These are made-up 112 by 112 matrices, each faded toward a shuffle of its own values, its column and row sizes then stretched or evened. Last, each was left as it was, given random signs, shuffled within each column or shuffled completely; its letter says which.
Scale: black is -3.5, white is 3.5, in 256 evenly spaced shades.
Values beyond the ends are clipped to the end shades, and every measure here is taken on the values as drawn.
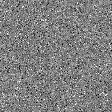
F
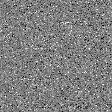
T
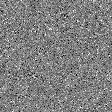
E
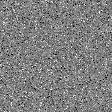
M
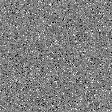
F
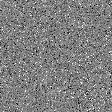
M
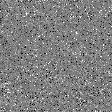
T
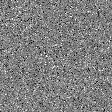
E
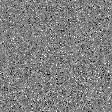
T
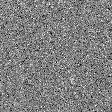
E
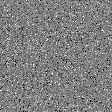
M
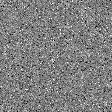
M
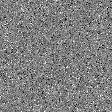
M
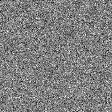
T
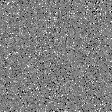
F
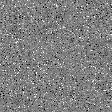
F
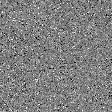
M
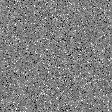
M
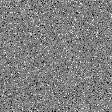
T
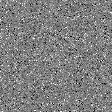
T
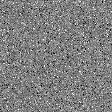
T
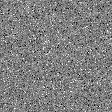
E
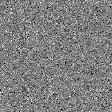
F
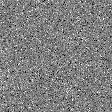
E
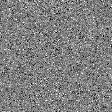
F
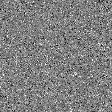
T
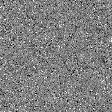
F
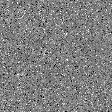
T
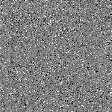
F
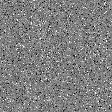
M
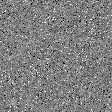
E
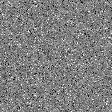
M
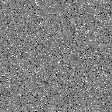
F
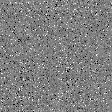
F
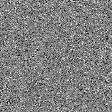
F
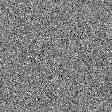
F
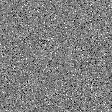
M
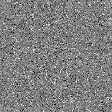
F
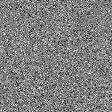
F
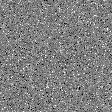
E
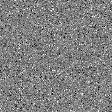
T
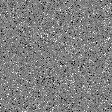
M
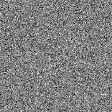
T
